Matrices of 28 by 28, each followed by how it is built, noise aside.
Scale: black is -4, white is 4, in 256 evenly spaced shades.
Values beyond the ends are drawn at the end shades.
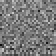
repeating columns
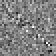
banded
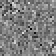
block diagonal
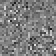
block diagonal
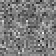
repeating columns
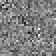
block diagonal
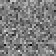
repeating columns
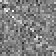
banded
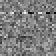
uneven rows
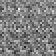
repeating columns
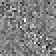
banded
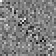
banded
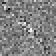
banded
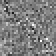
banded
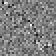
banded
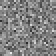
noise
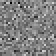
uneven rows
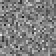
noise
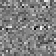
uneven rows
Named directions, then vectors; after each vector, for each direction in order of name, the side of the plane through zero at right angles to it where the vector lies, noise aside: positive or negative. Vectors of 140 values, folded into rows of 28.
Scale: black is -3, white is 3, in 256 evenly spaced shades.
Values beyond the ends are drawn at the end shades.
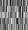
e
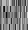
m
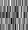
negative, positive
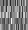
positive, negative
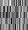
negative, positive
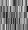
negative, positive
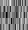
negative, positive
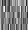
negative, negative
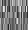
negative, negative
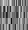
negative, positive
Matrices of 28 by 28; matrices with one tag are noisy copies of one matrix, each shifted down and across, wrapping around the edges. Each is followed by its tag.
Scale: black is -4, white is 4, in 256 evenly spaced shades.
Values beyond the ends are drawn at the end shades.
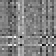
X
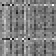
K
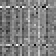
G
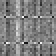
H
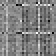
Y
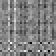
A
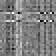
X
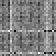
K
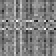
A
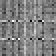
G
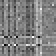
X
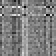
X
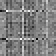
Y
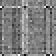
X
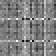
K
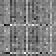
Y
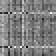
K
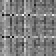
K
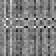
A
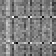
H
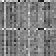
Y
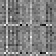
Y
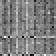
G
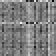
K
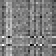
X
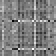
Y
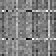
Y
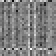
A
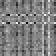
A
